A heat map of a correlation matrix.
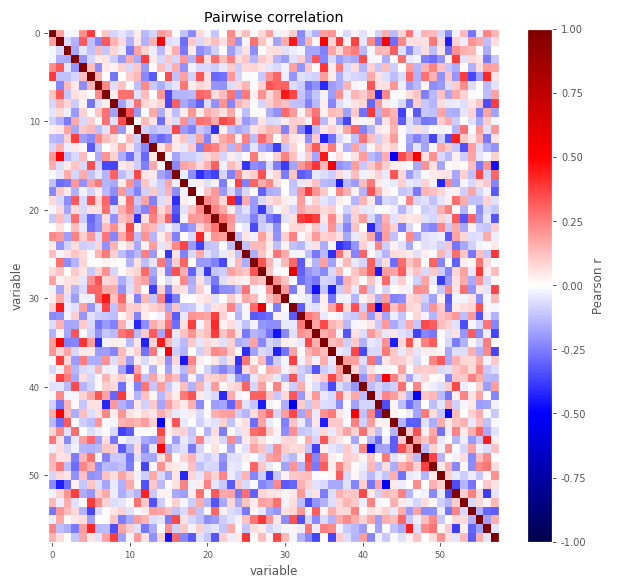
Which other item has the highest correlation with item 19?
23
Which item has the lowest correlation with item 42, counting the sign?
31
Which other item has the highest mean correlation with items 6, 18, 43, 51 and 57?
29
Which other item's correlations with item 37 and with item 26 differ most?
17
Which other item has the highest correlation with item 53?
5
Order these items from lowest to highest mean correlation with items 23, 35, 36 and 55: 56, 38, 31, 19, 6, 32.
6, 32, 38, 19, 56, 31
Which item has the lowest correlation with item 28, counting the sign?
50
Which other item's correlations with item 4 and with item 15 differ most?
57
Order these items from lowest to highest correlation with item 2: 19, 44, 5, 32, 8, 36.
19, 5, 32, 8, 36, 44
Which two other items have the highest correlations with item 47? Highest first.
14, 45
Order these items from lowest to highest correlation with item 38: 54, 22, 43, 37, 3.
22, 3, 43, 54, 37
